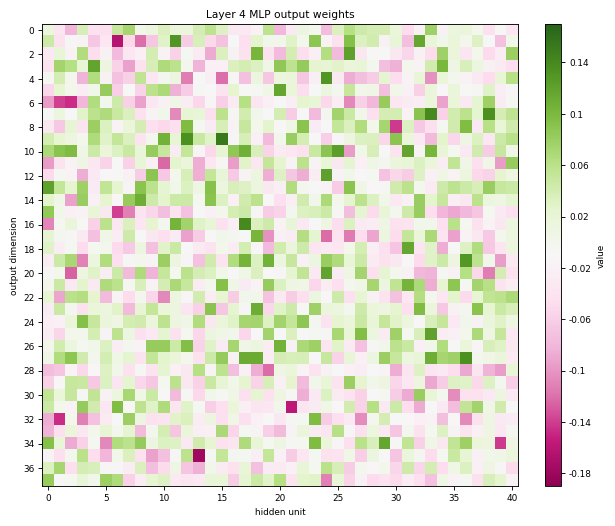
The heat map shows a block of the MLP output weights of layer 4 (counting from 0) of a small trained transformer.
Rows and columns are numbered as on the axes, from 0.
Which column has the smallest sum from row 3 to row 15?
19
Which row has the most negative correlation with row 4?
0
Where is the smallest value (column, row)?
13, 35
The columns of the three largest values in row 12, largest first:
24, 9, 14
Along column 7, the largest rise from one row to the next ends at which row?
16
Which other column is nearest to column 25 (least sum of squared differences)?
4
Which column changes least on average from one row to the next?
28
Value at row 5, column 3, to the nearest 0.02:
-0.02
